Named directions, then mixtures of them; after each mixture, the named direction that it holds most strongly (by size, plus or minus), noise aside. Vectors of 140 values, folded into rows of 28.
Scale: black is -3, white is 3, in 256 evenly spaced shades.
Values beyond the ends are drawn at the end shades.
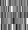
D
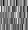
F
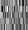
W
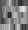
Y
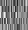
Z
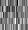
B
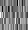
B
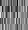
Z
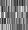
Z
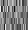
W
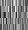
Z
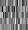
B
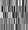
W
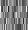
W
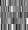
D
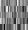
B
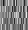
F
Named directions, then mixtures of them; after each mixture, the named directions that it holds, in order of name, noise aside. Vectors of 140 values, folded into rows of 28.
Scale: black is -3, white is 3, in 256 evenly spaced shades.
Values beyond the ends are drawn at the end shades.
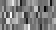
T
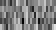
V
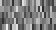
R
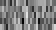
V.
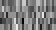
R, V.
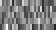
R, V.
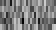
V.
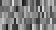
R.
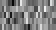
T.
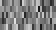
R, T.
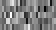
T.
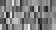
T, V.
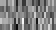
R, V.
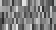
R.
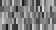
R.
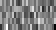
R, V.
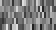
R.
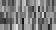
R, V.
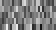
R.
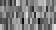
V.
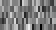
R, T.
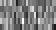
V.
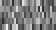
R.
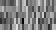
R, V.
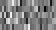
T.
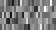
T.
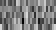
V.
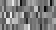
T.
